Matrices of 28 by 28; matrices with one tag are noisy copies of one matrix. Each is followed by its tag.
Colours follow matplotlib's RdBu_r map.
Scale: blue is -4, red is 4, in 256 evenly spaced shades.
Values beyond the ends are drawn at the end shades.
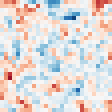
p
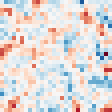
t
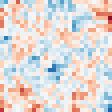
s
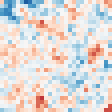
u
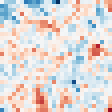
u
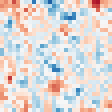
p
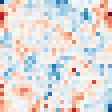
s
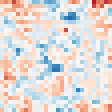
p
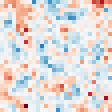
p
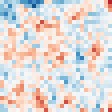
u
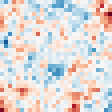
s
